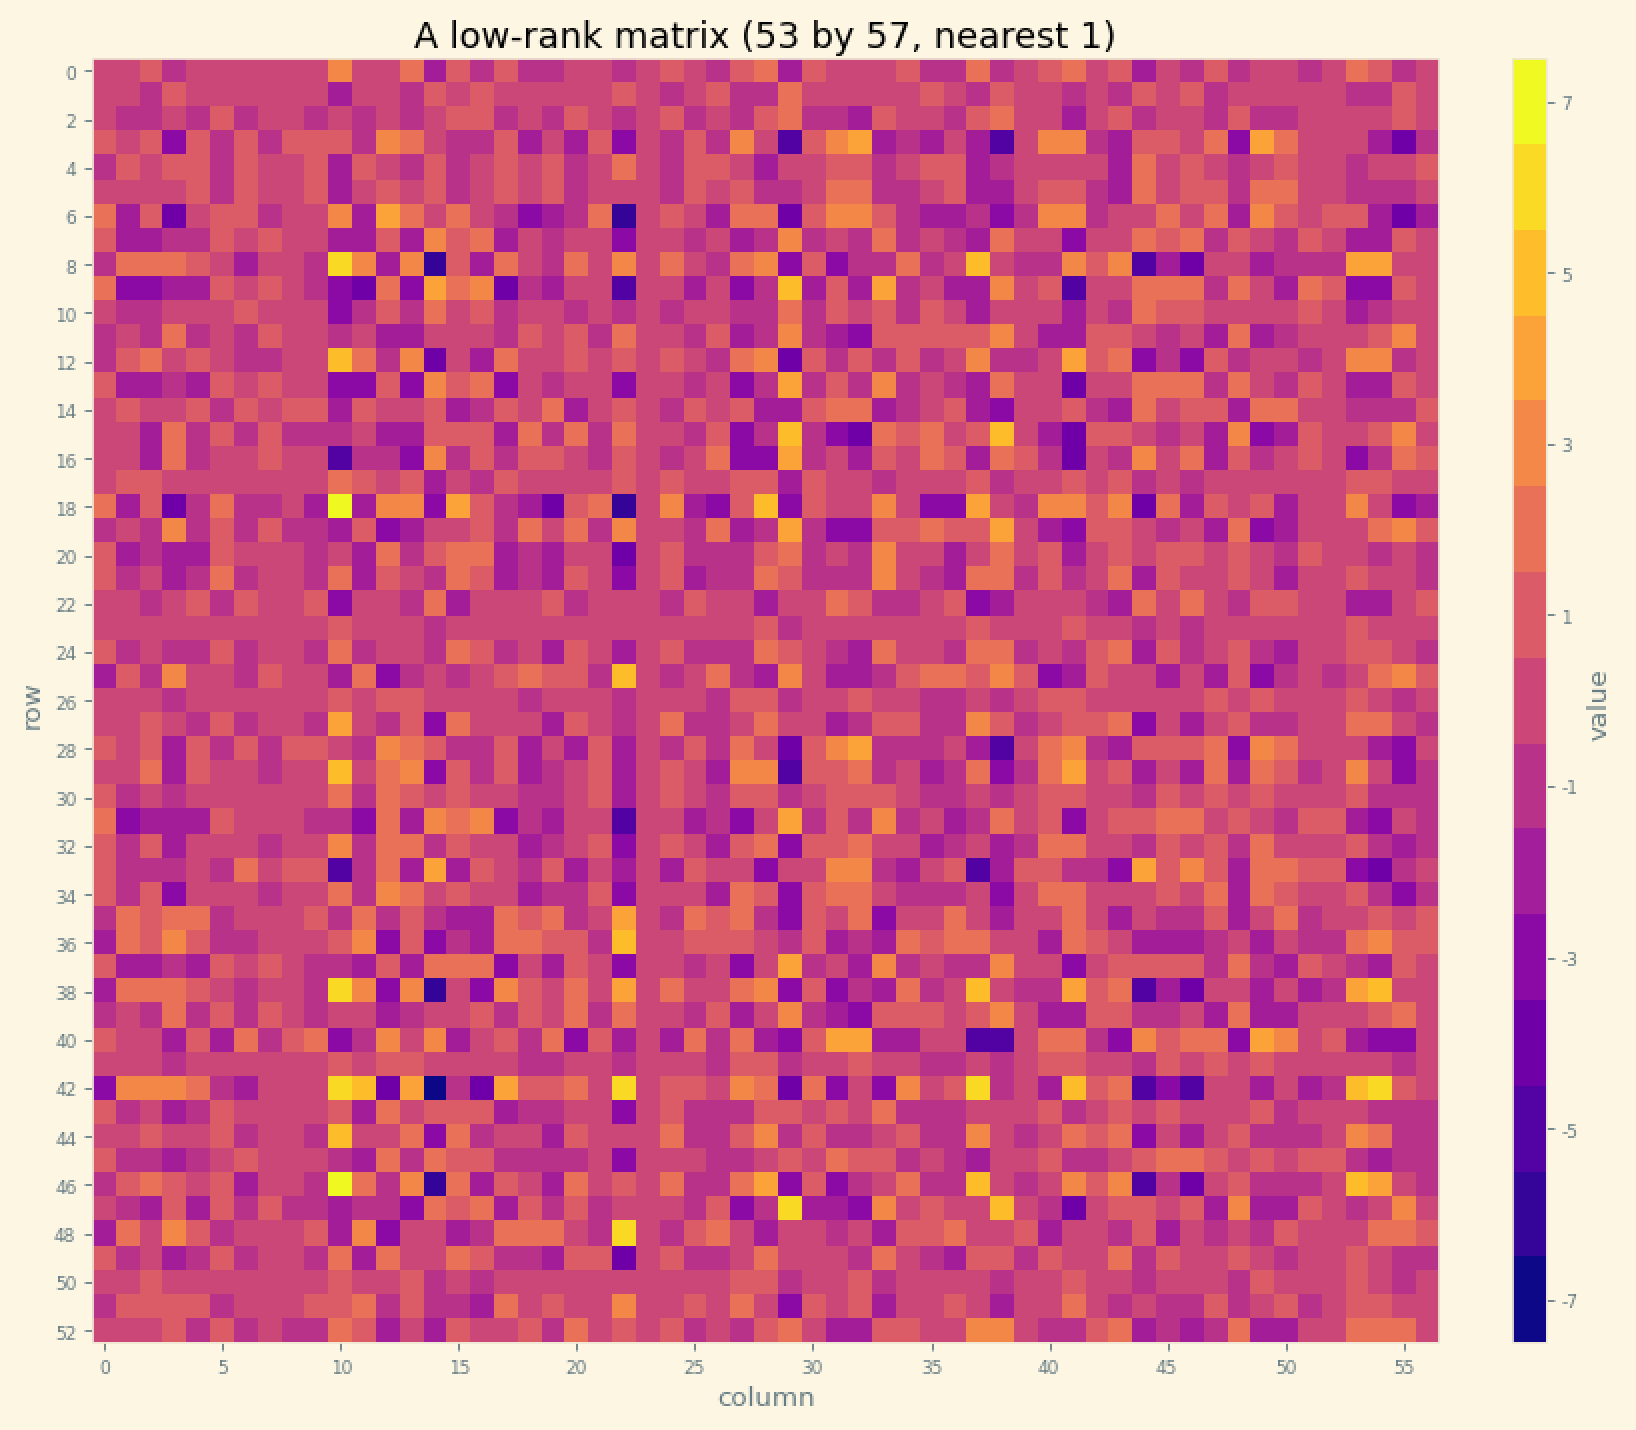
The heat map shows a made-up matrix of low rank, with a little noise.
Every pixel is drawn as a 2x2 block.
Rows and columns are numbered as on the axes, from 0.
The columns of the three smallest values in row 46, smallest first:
14, 44, 46
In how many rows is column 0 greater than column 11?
24
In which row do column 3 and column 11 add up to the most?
42
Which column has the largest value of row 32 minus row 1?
10
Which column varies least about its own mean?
23
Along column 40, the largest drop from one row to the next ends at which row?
19
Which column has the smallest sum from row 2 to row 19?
22
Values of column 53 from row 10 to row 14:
-2 0 3 -2 -1
